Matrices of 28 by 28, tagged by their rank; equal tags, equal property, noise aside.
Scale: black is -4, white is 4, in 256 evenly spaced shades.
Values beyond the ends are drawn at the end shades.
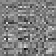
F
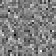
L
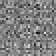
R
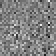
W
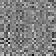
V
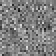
L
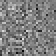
F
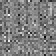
W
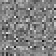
F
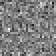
L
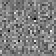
W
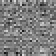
R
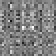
V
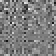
F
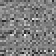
F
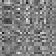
V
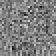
L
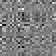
V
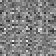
R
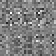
R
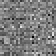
F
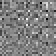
V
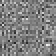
F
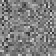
W
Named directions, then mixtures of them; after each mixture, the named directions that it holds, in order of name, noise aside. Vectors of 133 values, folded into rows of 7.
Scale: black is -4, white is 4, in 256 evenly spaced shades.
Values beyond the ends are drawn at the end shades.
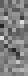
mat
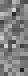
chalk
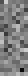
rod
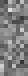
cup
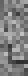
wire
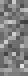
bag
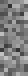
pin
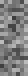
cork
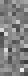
rod, wire.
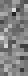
chalk.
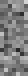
pin.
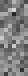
chalk, cup.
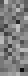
rod.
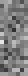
cork, rod.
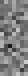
bag, pin, rod.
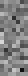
chalk, cork, rod.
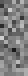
cup, mat.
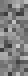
pin, wire.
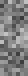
cork, cup, wire.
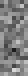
cork, mat, rod.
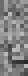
wire.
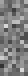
cup, pin, rod.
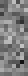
bag, cup, wire.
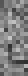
wire.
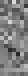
bag, mat, wire.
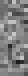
bag, wire.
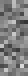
bag, pin.
